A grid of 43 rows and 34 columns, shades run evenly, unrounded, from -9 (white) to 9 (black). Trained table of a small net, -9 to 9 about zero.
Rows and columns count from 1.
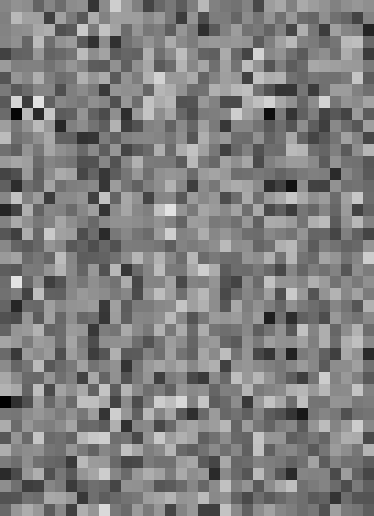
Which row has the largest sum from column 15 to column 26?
35
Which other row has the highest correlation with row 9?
24
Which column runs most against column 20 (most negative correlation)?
10
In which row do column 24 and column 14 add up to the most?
1
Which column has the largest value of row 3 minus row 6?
19
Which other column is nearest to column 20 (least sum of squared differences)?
7
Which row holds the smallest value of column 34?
22
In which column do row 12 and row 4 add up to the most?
9
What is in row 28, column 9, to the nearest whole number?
5
